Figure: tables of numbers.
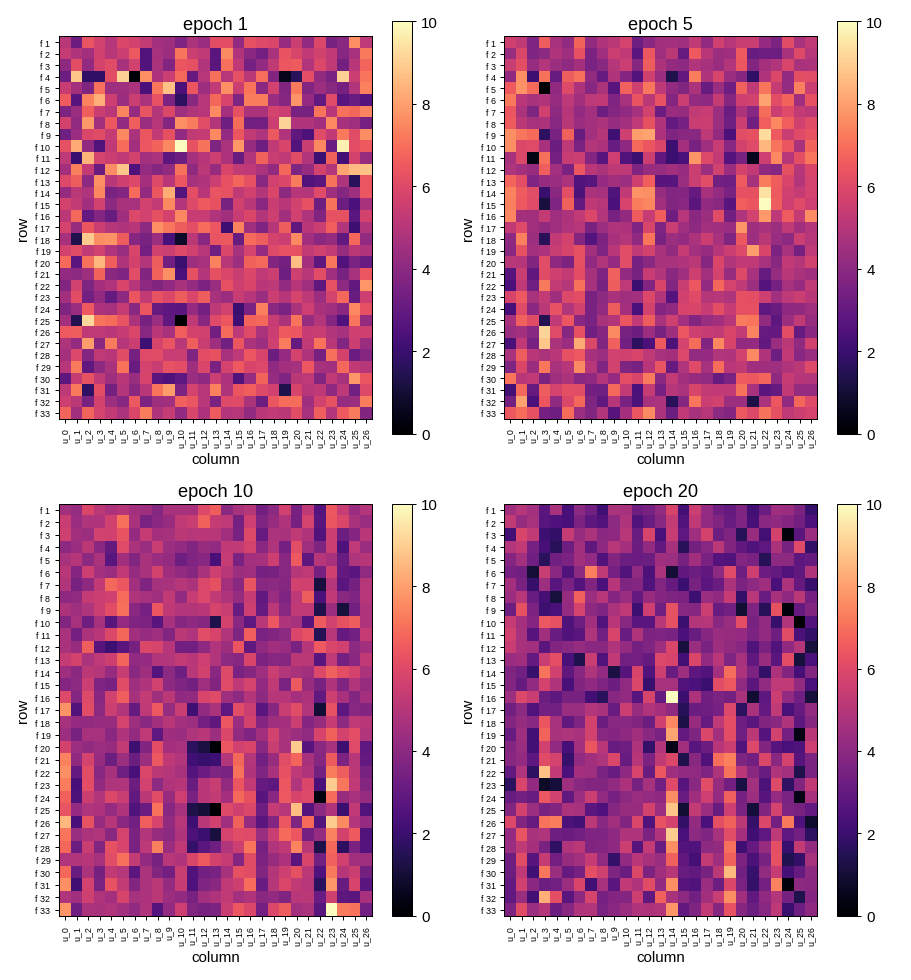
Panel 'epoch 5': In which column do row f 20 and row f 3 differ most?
u_12
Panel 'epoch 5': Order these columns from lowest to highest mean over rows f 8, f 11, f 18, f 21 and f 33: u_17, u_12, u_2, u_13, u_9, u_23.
u_2, u_13, u_9, u_17, u_23, u_12
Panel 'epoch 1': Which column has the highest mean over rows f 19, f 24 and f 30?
u_25
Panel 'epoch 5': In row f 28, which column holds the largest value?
u_21
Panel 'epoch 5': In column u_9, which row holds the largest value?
f 26
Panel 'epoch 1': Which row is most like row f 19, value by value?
f 26
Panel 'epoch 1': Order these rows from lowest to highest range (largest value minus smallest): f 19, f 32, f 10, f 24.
f 19, f 32, f 24, f 10
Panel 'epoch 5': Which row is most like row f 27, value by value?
f 22
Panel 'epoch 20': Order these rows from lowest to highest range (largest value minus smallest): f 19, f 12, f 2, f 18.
f 2, f 12, f 18, f 19
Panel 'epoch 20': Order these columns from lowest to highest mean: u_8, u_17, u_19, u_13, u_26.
u_26, u_8, u_17, u_13, u_19
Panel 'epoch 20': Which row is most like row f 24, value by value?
f 19
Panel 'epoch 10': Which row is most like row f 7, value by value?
f 11
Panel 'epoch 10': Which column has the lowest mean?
u_22
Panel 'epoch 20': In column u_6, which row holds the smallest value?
f 13
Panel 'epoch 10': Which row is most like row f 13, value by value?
f 3
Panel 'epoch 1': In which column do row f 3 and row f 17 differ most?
u_14
